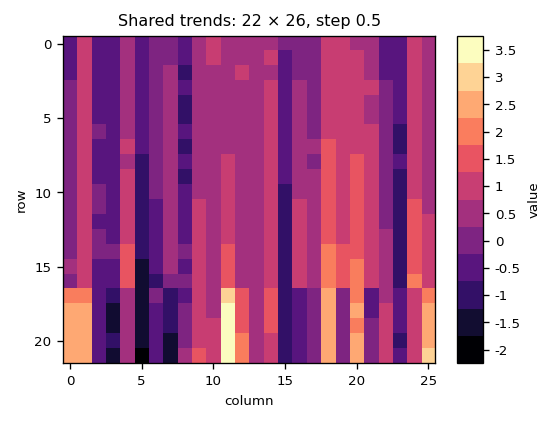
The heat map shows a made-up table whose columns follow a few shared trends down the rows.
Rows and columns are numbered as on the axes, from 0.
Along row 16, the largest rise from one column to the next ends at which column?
24
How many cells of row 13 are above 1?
3
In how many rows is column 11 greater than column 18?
5
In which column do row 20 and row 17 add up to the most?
11
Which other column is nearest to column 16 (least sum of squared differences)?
21
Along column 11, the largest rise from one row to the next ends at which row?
17
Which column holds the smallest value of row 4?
8
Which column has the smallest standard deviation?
13
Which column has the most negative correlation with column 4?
23
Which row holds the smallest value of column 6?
16
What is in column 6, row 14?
-0.5
